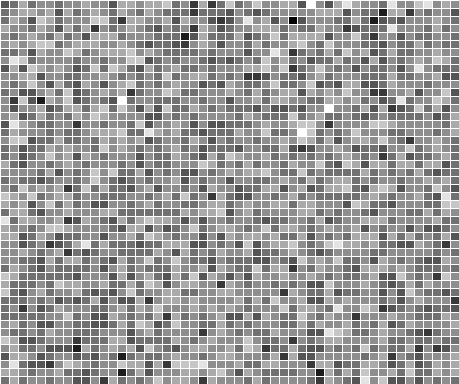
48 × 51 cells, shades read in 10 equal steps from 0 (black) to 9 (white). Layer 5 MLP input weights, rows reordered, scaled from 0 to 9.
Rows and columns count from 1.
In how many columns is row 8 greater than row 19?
19
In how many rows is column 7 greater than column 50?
19
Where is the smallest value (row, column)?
3, 33
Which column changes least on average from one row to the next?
27
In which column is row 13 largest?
14
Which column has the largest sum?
2
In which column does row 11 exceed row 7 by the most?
4
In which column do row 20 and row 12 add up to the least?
43
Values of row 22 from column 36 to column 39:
5 4 4 4
